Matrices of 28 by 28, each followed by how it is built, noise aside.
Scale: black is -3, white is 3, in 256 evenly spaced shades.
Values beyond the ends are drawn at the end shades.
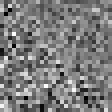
lower triangular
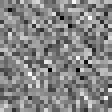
Toeplitz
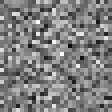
repeating rows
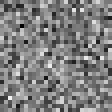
noise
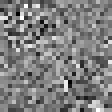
block diagonal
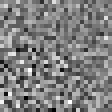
lower triangular
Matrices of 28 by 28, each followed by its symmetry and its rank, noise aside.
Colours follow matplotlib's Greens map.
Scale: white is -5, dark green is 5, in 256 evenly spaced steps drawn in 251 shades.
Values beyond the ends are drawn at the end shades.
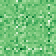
antisymmetric, rank four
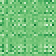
no symmetry, rank two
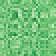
no symmetry, rank four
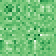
symmetric, rank four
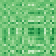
no symmetry, rank two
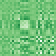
symmetric, rank two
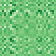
symmetric, rank two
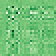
antisymmetric, rank two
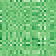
antisymmetric, rank two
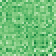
symmetric, rank four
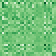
no symmetry, rank three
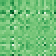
symmetric, rank two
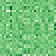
antisymmetric, rank four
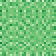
antisymmetric, rank two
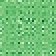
no symmetry, rank three
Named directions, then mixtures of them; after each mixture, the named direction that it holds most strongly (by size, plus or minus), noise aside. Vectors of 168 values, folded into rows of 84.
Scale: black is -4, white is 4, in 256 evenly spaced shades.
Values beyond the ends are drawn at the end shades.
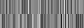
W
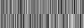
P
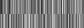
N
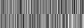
P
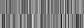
W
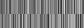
P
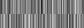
N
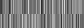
N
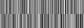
W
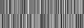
W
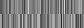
W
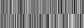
P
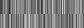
N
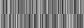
N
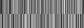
N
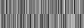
P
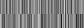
W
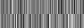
P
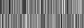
N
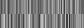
W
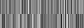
W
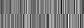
P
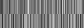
N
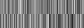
P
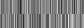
P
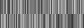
P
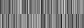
W
